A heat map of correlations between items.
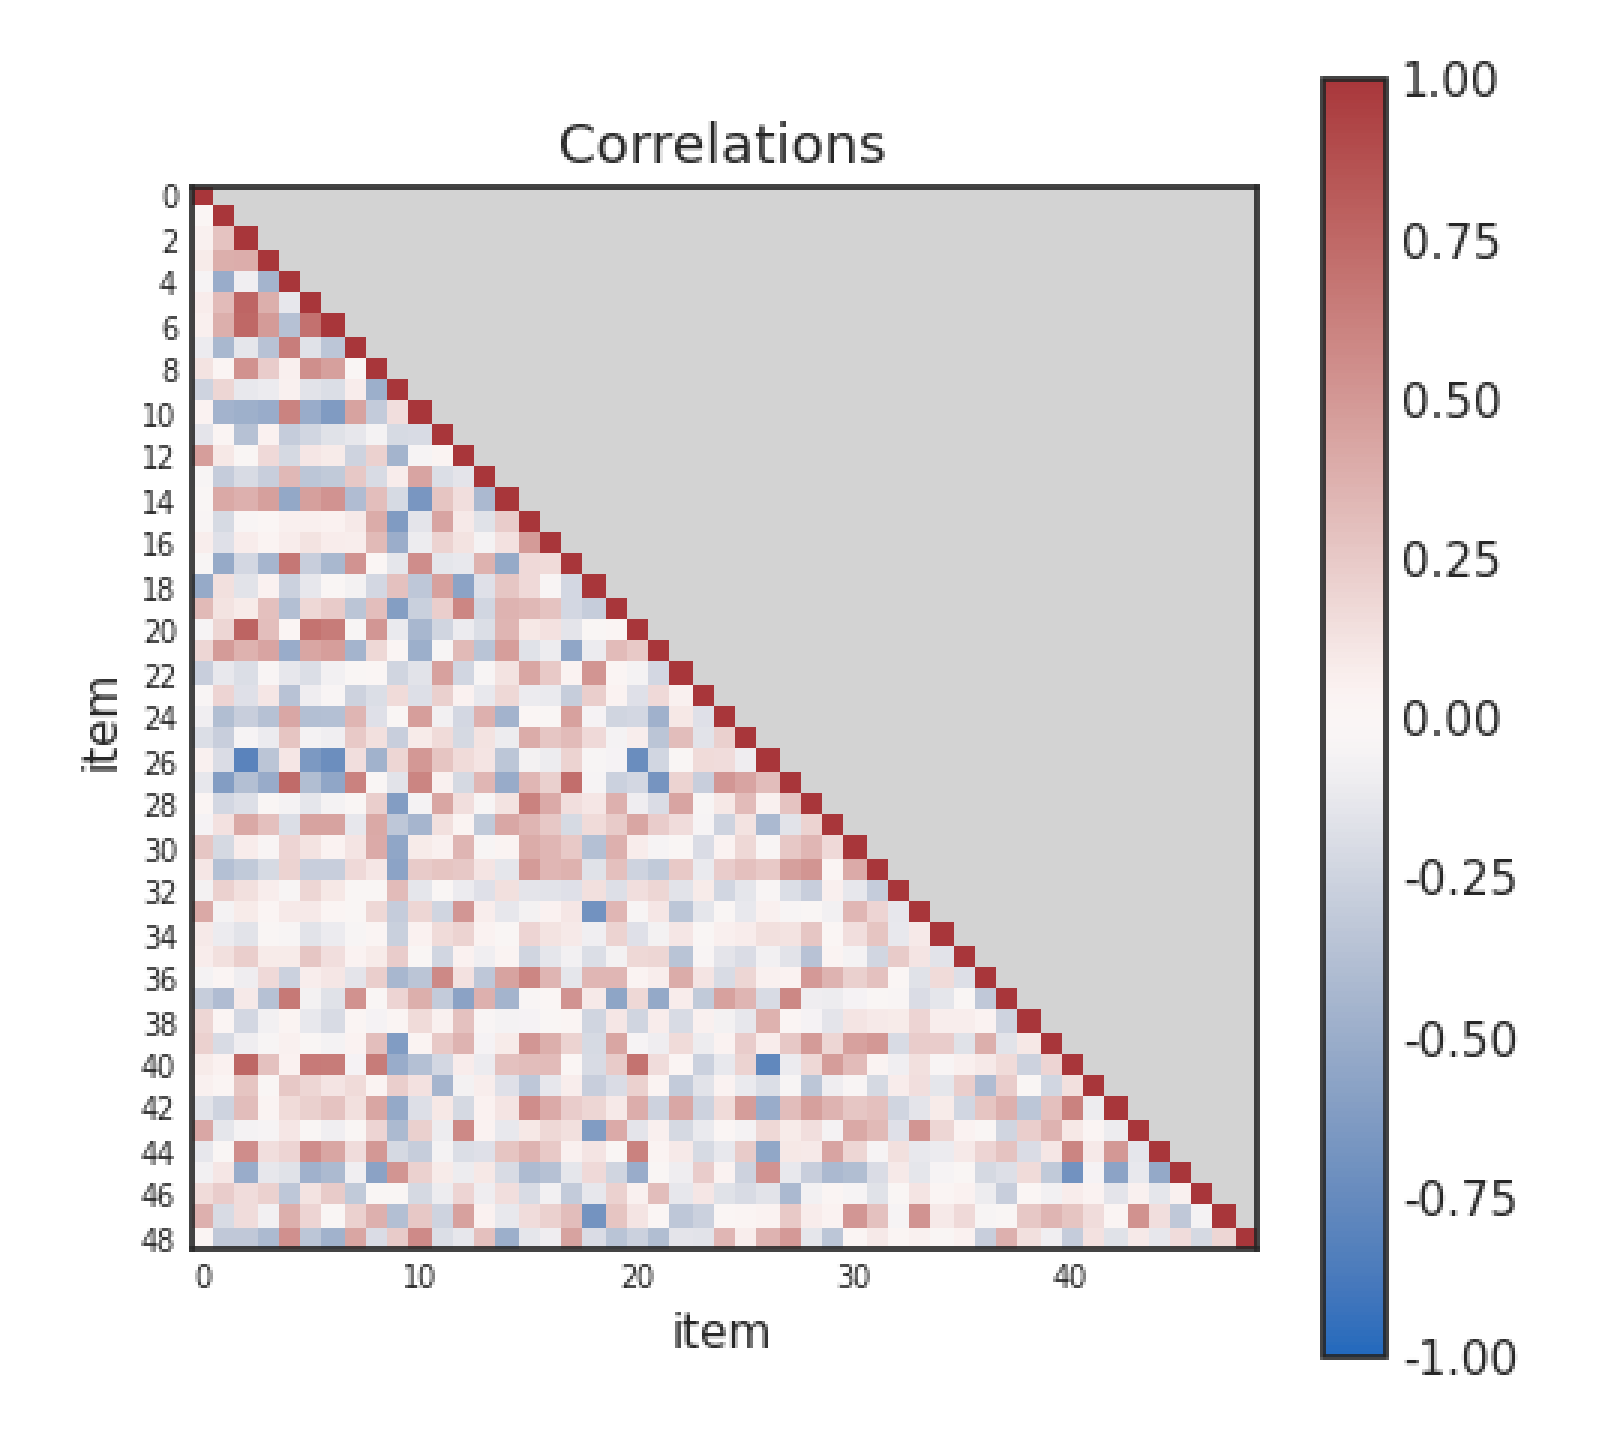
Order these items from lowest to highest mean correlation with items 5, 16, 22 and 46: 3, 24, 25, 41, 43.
24, 41, 43, 25, 3
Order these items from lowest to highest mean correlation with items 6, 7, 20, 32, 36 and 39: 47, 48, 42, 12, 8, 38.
48, 38, 12, 47, 42, 8
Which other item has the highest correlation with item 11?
36
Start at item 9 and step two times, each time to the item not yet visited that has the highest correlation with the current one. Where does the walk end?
26
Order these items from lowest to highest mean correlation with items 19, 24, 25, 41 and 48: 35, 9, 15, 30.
9, 35, 15, 30
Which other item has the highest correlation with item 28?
15
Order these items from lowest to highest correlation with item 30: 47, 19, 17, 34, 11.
11, 34, 17, 19, 47
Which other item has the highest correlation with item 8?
40
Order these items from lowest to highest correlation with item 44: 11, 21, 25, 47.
11, 21, 47, 25
